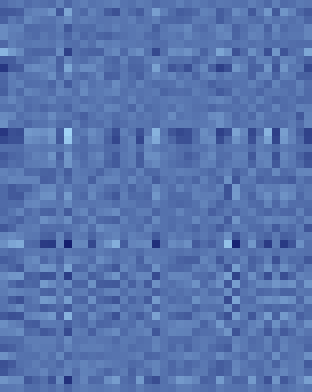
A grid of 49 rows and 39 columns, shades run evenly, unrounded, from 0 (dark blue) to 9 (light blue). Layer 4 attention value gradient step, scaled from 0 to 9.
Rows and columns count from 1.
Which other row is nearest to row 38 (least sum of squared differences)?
25
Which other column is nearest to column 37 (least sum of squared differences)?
12
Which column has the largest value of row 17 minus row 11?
9
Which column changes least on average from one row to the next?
21
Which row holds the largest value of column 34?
17
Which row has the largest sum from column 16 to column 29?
7
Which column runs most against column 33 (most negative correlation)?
11
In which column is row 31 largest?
29
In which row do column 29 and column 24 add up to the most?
31
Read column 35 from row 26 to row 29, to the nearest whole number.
4 4 5 3
